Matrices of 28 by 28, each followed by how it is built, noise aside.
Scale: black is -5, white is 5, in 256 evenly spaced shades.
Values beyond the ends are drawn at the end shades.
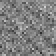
Toeplitz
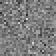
block diagonal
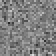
block diagonal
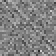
Toeplitz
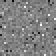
sparse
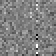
uneven columns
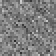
Toeplitz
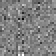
uneven columns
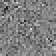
block diagonal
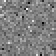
sparse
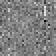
uneven columns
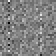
uneven columns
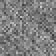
Toeplitz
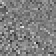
lower triangular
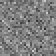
Toeplitz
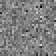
uneven columns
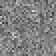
noise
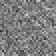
Toeplitz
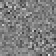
block diagonal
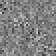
block diagonal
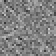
Toeplitz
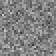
noise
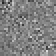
block diagonal
